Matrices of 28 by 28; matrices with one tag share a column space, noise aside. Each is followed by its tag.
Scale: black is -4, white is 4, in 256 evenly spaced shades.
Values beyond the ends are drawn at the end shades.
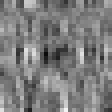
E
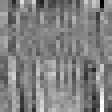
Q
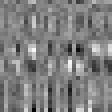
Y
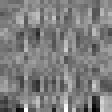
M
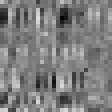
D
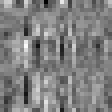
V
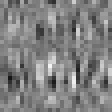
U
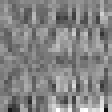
M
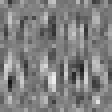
U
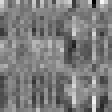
V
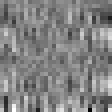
M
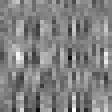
E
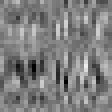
U
